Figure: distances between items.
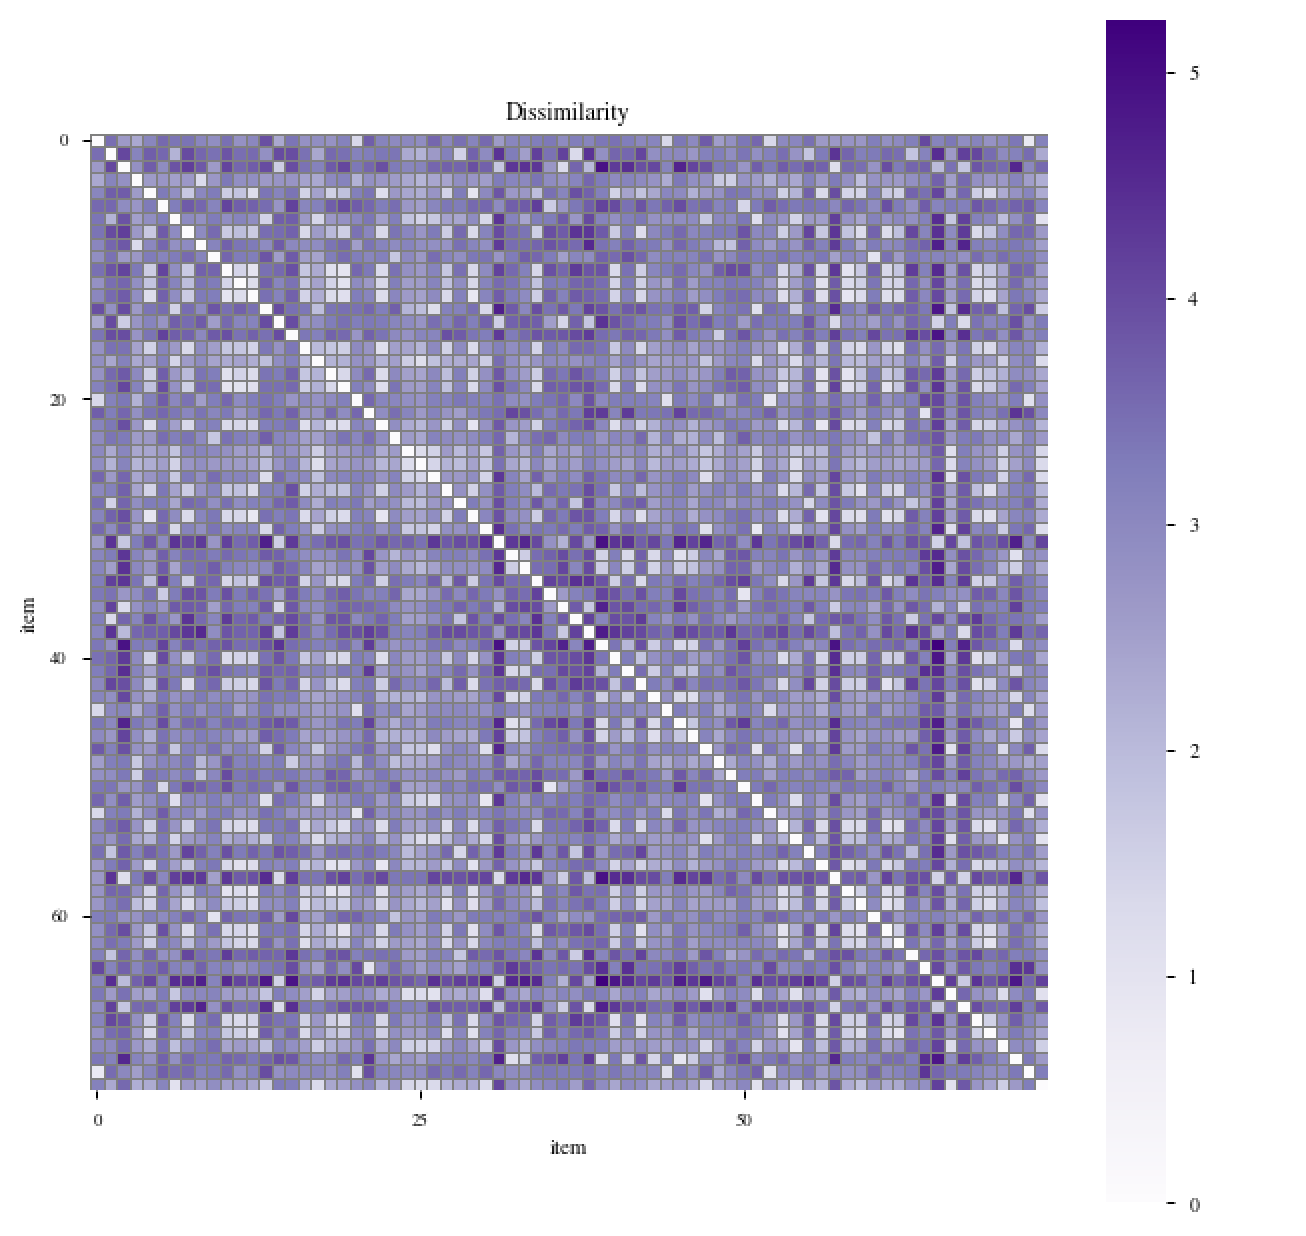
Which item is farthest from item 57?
39
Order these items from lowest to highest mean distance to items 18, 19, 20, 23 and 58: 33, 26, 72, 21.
72, 33, 26, 21
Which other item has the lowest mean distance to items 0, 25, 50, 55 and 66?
24
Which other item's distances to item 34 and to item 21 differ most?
64
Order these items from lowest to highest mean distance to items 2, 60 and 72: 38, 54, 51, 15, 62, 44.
44, 38, 62, 54, 51, 15
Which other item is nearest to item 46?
43
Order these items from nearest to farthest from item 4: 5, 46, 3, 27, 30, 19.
27, 19, 46, 3, 30, 5
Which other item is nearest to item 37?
1
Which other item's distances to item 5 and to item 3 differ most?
8
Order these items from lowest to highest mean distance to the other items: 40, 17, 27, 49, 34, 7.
17, 27, 40, 7, 34, 49
